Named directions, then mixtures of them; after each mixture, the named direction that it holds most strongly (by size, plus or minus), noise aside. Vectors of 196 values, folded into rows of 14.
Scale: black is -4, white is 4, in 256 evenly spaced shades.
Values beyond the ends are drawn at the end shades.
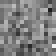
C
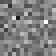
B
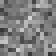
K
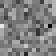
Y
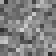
K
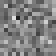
B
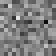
B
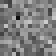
B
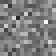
B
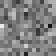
Y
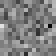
Y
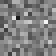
B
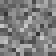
K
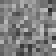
C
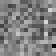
C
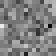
Y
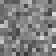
C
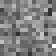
C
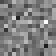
B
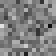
Y
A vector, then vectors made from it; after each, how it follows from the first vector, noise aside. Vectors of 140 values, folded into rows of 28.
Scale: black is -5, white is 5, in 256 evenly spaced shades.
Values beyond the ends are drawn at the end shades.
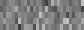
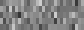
wrapped around.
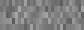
wrapped around, shrunk.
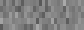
reversed, negated, shrunk.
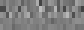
wrapped around, negated, partly zeroed.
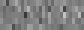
wrapped around, negated, partly zeroed.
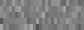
reversed, shrunk.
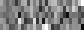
wrapped around, negated, scaled up.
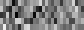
wrapped around, negated, scaled up.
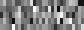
wrapped around, negated, scaled up.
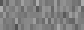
wrapped around, shrunk.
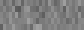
reversed, negated, shrunk.
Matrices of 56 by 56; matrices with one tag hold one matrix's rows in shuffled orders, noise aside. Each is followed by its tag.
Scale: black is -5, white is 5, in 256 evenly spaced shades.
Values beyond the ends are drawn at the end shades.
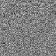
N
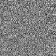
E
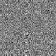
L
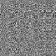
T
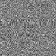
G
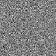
N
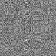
L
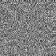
E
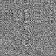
L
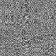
L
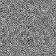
G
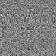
G
